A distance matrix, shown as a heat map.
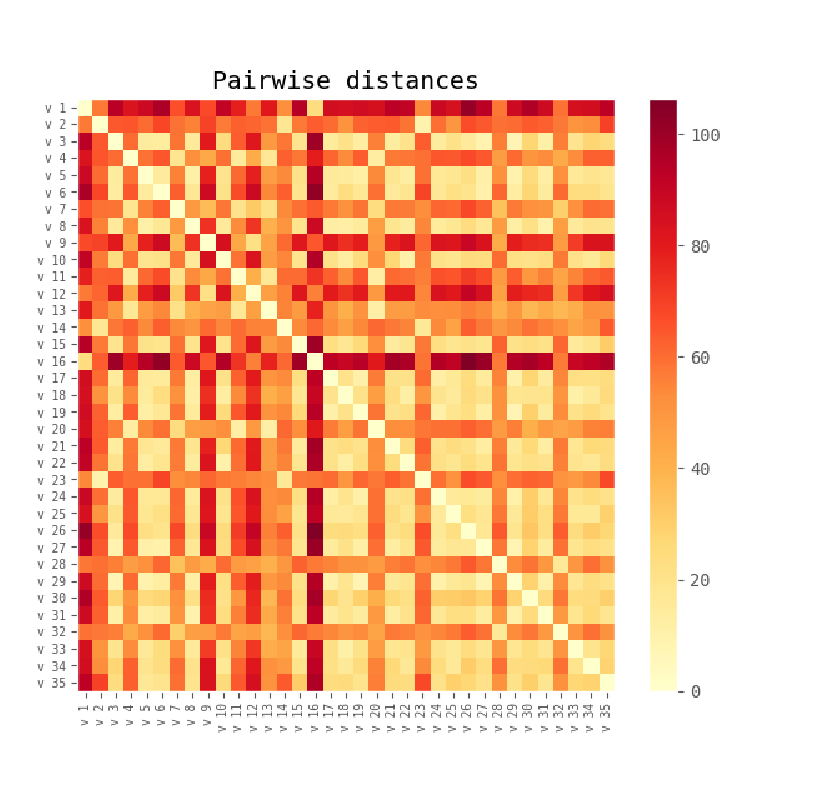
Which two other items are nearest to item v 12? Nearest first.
v 9, v 7
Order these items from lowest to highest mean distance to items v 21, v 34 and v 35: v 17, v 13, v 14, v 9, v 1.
v 17, v 13, v 14, v 9, v 1
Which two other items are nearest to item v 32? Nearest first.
v 28, v 7
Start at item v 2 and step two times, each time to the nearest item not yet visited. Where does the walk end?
v 14
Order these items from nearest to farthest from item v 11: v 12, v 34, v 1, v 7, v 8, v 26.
v 7, v 12, v 8, v 34, v 26, v 1
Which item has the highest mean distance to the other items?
v 16
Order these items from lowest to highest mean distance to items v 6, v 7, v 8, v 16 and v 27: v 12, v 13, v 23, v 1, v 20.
v 13, v 20, v 23, v 12, v 1
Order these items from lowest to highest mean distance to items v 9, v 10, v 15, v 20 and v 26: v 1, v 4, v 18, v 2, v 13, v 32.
v 18, v 13, v 4, v 32, v 2, v 1
